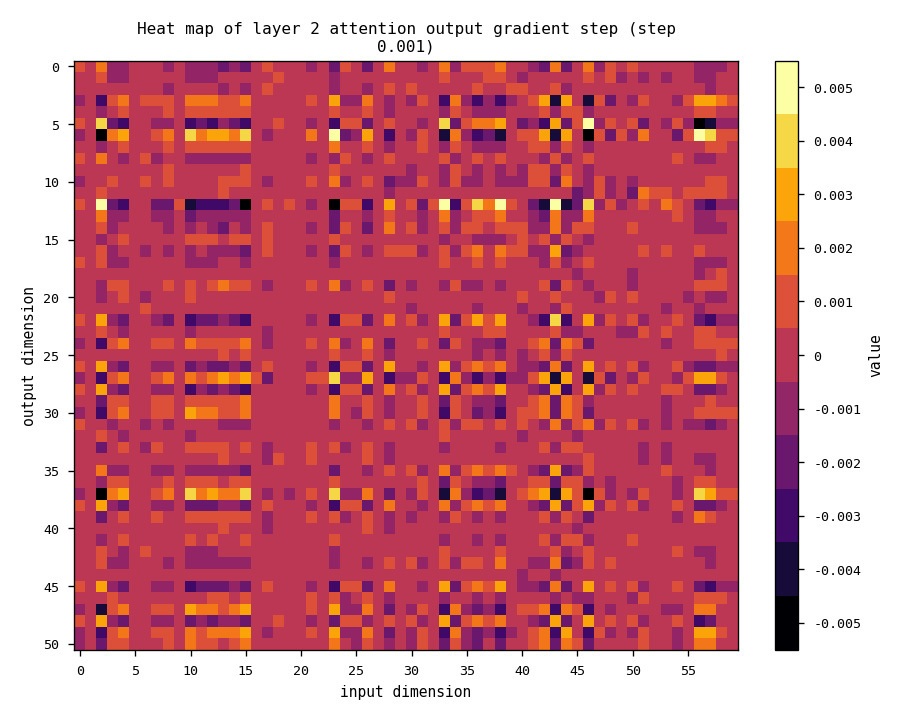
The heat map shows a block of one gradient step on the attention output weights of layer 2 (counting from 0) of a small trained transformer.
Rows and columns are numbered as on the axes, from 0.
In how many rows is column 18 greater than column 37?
14
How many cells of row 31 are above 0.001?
2
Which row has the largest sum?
6
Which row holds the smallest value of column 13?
12
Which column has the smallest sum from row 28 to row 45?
57
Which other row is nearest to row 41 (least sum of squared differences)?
15
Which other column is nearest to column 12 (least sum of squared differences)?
4
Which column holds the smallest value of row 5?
56
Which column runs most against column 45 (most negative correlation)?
53
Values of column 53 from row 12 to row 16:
0.002 0 0 0 0.001
